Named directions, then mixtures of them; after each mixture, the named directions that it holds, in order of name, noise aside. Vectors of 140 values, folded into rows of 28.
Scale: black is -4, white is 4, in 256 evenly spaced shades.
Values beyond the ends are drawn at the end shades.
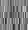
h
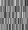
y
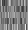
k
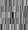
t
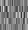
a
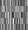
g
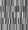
k, t, y.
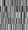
a, k.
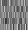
h, k.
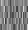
a, h, t.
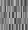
g, y.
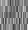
a, h.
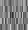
a, h, t.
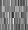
g.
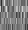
a, k.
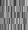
y.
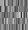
a, g, y.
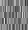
h, y.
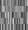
g.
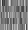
k.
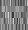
g.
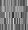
g.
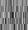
h, t.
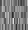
g.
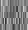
a, h.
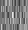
a, t, y.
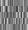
a, h.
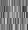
h.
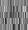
h.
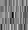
t.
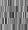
h, t, y.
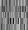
g, h, t.
